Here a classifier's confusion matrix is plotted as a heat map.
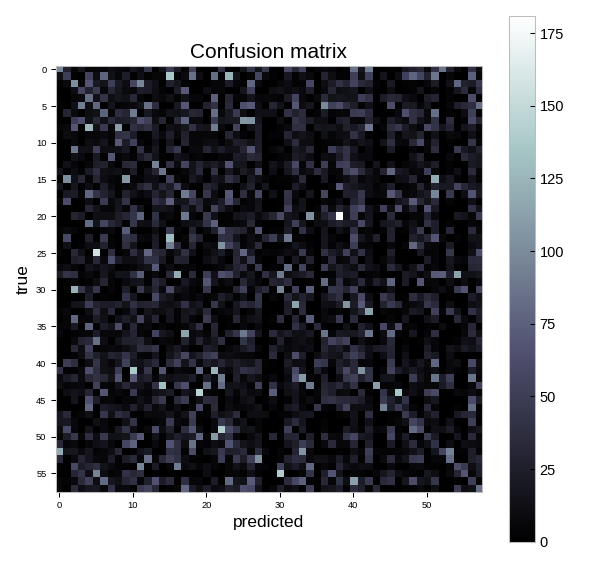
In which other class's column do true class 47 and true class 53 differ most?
27
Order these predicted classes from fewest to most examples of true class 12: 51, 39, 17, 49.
51, 17, 49, 39
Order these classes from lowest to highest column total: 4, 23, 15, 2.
2, 23, 15, 4
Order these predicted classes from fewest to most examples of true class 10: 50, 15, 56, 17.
50, 15, 17, 56
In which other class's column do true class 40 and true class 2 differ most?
11
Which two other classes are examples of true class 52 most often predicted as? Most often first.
0, 33
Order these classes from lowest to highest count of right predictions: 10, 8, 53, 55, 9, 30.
9, 10, 55, 53, 30, 8
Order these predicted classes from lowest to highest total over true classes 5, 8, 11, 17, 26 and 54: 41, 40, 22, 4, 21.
22, 41, 40, 21, 4
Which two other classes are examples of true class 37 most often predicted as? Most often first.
5, 39
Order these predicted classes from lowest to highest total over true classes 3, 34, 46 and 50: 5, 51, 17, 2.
51, 5, 17, 2
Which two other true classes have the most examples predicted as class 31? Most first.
23, 27
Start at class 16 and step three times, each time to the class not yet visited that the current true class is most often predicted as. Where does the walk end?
21
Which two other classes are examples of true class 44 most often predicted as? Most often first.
19, 46
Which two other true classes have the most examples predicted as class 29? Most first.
44, 23
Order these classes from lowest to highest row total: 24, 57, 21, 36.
24, 21, 57, 36
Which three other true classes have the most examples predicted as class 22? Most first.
49, 24, 42
